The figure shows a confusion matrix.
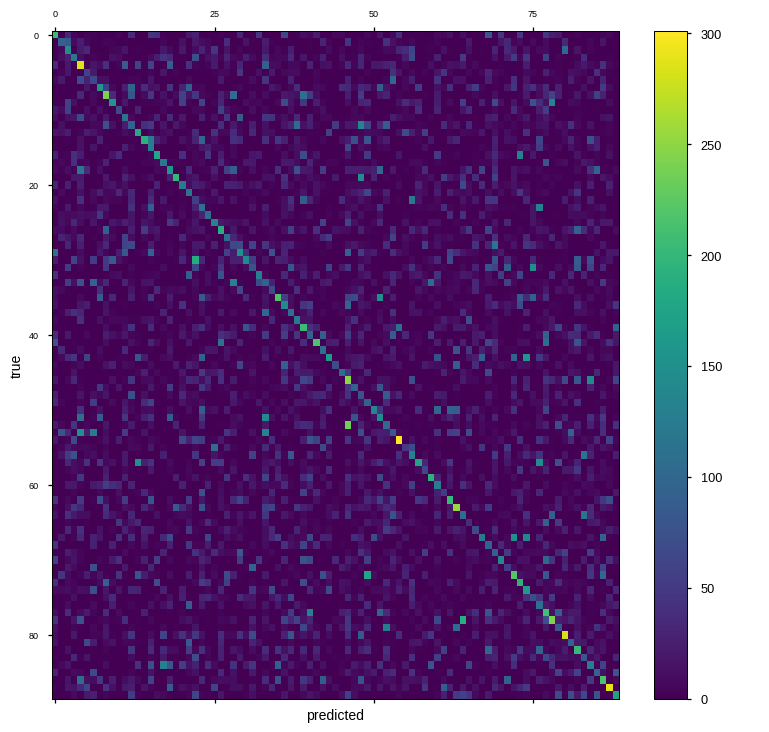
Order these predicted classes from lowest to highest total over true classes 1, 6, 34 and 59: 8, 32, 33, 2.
32, 8, 2, 33
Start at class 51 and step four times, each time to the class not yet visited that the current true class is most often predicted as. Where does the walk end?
29
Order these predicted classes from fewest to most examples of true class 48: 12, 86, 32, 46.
32, 86, 46, 12
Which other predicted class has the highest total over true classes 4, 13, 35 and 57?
51
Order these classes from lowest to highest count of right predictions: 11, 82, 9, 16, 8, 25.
11, 25, 9, 16, 82, 8
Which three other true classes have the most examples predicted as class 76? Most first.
57, 23, 82
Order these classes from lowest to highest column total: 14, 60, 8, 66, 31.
66, 14, 31, 60, 8
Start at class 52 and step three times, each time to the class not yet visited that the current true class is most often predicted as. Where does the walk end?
17
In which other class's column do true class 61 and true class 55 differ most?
25
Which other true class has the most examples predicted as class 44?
12
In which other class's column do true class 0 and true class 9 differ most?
78
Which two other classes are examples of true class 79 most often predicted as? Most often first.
52, 63
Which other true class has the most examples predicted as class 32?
33
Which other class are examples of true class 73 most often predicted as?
8
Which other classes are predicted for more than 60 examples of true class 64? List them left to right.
53, 78, 83
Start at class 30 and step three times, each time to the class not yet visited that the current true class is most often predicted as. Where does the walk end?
83
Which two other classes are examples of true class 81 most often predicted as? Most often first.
21, 5
